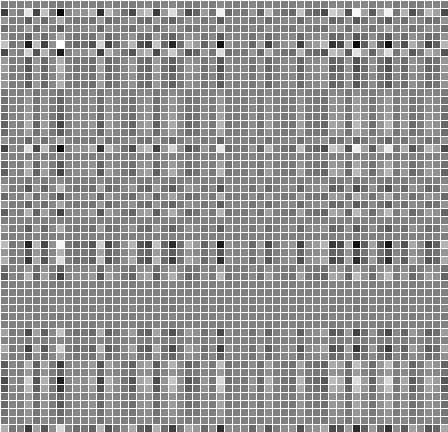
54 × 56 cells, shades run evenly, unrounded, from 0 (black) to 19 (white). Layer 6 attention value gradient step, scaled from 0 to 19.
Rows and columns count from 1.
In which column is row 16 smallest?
8
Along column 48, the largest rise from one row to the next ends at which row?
7
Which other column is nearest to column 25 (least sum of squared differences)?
33
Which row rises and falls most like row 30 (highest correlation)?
20
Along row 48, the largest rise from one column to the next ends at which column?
45
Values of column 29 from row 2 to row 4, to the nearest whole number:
8 10 9
